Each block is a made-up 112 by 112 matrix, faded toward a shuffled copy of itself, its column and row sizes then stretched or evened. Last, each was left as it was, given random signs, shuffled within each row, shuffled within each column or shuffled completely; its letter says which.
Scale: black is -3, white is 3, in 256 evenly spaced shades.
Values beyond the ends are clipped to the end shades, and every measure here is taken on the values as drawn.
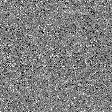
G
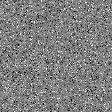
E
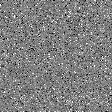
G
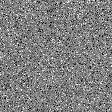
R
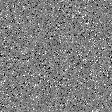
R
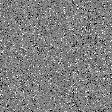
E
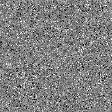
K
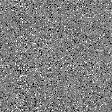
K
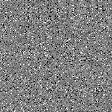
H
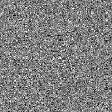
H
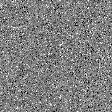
E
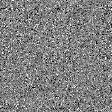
K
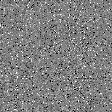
H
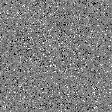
K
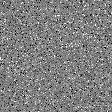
R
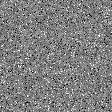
R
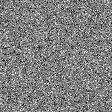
R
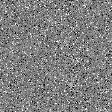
E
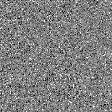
H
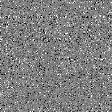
H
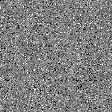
H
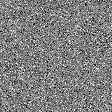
R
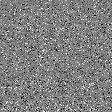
G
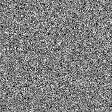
G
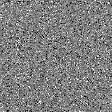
K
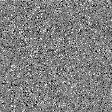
K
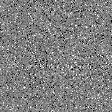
H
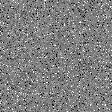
E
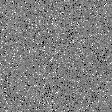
E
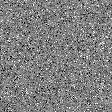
R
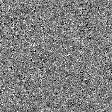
E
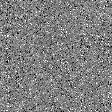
E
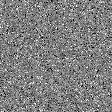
G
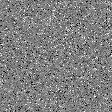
R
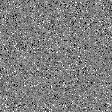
K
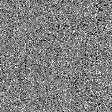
E
